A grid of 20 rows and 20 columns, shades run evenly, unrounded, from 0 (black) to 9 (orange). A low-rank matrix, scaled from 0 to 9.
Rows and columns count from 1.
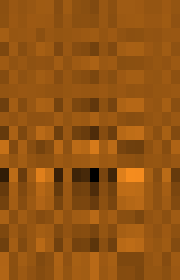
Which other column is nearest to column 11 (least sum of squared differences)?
1
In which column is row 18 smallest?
11
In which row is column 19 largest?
13
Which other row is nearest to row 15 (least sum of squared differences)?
8
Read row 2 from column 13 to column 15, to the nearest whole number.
5 6 6
